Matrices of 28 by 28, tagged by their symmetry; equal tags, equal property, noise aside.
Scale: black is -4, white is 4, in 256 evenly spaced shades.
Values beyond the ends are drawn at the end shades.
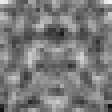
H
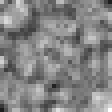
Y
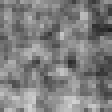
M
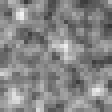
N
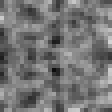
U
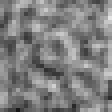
M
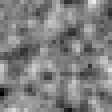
M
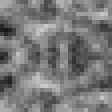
U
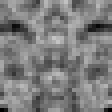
H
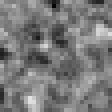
Y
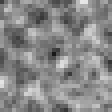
Y
